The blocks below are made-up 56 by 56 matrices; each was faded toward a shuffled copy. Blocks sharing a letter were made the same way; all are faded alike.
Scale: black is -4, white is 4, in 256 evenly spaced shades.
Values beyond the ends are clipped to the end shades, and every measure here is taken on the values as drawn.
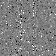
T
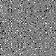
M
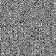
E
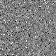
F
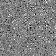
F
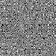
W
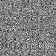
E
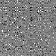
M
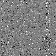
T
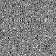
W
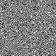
F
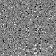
W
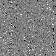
T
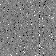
T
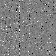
T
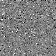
F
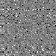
M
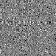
W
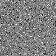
F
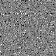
W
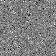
F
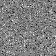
F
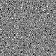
E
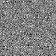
E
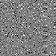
M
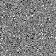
E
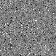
F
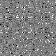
M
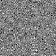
E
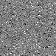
F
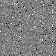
T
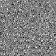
W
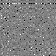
M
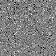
W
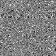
E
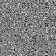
W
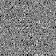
E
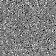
F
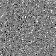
F
